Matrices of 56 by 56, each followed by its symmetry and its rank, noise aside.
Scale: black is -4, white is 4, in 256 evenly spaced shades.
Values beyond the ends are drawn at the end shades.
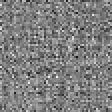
antisymmetric, rank twelve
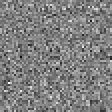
no symmetry, rank twelve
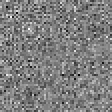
symmetric, rank eight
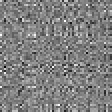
no symmetry, rank six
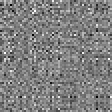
no symmetry, rank six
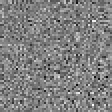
no symmetry, rank twelve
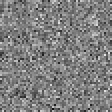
antisymmetric, rank twelve
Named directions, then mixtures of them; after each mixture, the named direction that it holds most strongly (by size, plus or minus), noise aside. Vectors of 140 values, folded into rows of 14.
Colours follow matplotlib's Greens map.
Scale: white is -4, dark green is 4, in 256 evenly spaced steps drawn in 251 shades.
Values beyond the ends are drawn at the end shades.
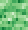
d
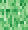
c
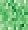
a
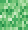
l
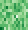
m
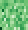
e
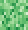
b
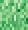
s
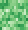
d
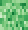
d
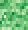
d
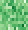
a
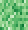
a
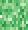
l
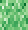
s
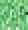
b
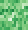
l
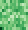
m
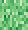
c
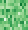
c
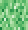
e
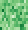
e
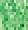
a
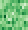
d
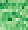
d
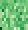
e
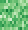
l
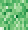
m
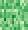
c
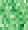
a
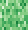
c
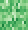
s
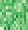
m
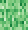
c
